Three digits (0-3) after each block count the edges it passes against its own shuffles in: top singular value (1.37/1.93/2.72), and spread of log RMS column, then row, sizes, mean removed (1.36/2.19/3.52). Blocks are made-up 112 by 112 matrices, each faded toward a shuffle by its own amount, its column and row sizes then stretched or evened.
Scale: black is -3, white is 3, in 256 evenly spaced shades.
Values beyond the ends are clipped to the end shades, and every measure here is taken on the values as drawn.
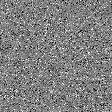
1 0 1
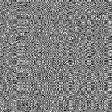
3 1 1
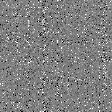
0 2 1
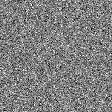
1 0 0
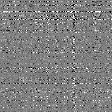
2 2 3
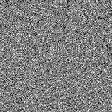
2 0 0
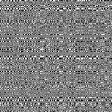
3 1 3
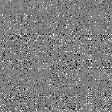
2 2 2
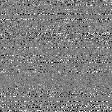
0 0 3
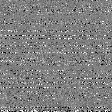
1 0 3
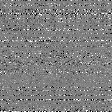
2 0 3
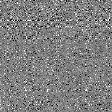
2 2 2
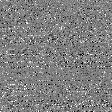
1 0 2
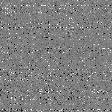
0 1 2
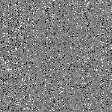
0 2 1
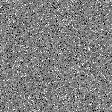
1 0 0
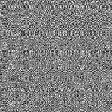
3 0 2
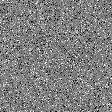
1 0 0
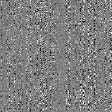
1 3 1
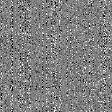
0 3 0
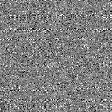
2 0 2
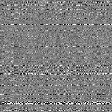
3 1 3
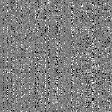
2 3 1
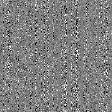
0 3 0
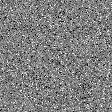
0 0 0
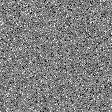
0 0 0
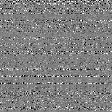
2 0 3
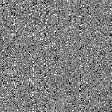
2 2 0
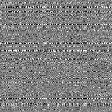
3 0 3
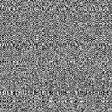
3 1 2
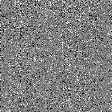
1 2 1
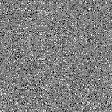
2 0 1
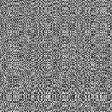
3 2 2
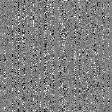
1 3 1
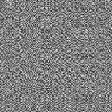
3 2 0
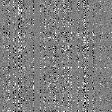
0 3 2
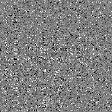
2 1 2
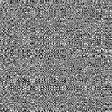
3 1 2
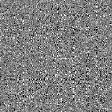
2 2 1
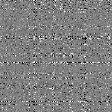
2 2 3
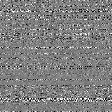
2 0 3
